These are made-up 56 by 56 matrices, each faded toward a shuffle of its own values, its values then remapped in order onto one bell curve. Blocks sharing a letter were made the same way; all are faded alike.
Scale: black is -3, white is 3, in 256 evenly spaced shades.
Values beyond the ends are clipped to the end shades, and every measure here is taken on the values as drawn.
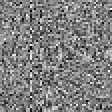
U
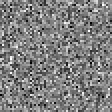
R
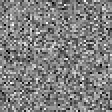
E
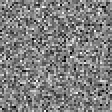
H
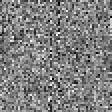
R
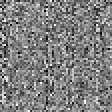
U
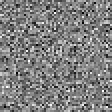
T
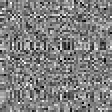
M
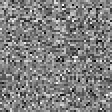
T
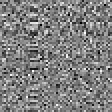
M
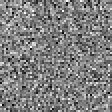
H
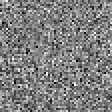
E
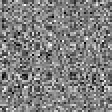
M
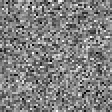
H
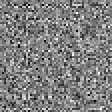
T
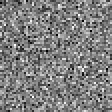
H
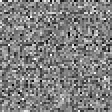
T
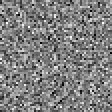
R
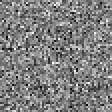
R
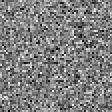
H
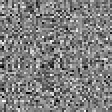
M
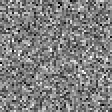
H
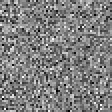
E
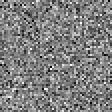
H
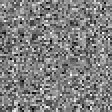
E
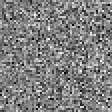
R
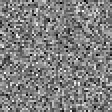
H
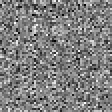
U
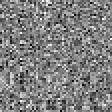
U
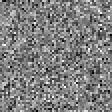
R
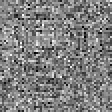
U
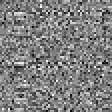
T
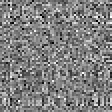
T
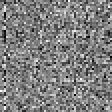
U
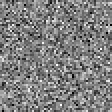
H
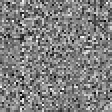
R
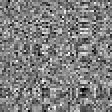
M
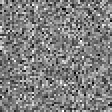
R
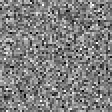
H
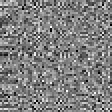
M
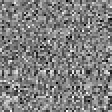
T
